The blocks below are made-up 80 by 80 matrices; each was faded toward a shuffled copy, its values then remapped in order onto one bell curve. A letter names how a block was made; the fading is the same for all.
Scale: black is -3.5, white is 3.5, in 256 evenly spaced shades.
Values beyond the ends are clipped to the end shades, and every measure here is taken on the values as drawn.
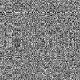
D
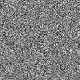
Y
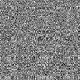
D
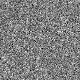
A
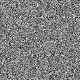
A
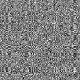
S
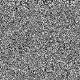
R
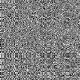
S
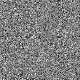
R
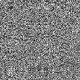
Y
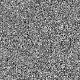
R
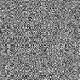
D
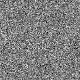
A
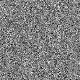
R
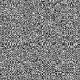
S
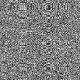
S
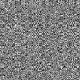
D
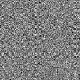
S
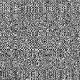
D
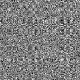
D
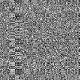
S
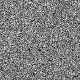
A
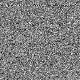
A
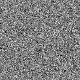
A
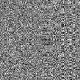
S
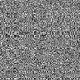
D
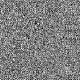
Y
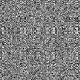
S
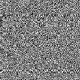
D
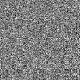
Y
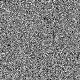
A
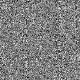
R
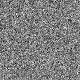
A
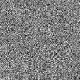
Y
